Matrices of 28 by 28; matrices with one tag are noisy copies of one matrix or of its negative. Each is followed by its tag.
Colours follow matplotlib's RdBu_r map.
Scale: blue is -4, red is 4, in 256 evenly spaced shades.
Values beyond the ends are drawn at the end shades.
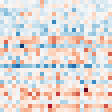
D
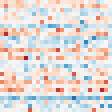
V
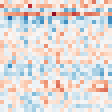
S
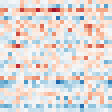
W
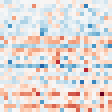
D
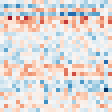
S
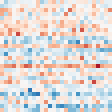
D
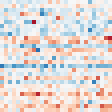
D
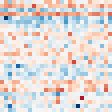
S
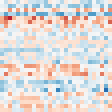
S
